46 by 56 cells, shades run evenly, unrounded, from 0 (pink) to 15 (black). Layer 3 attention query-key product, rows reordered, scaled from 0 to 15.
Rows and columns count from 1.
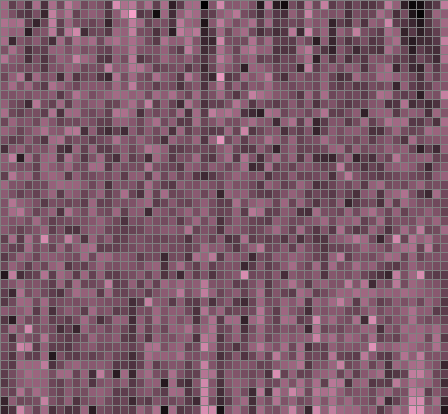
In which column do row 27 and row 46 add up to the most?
21
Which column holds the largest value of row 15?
40
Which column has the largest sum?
14
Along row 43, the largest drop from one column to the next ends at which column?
22
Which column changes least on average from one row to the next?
17
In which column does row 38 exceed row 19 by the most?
19
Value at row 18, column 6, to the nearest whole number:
6
